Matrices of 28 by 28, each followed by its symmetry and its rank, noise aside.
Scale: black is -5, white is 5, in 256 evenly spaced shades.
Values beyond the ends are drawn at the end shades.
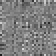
antisymmetric, rank four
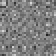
symmetric, rank three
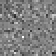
no symmetry, rank four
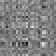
no symmetry, rank two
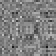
no symmetry, rank four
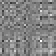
symmetric, rank three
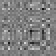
symmetric, rank two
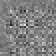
symmetric, rank two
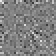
symmetric, rank three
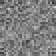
symmetric, rank four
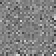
symmetric, rank four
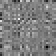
symmetric, rank two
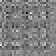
symmetric, rank two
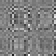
no symmetry, rank two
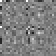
symmetric, rank two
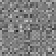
symmetric, rank three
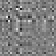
antisymmetric, rank two
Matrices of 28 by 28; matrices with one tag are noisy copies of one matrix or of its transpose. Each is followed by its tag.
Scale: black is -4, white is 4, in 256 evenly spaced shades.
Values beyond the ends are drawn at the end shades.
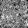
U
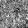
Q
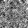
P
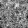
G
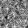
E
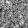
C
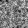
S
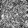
U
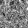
P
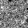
C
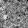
G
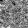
P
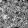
G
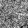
Q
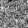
C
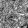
Q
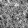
G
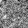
G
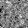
C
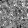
S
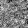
C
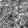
Q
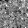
S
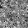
S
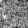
G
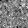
S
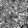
Q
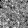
S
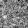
G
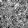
G
